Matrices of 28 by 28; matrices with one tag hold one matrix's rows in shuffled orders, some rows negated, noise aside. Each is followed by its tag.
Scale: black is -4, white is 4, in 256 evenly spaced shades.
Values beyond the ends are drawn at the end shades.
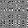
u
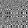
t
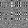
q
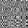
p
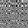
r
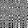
u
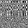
t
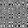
u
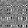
t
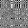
q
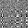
p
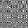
t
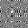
q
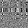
p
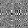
q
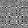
r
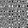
u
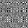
t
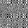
t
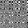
u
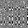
u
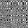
t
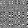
u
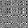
t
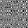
t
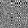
q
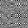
q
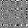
p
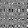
u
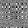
r
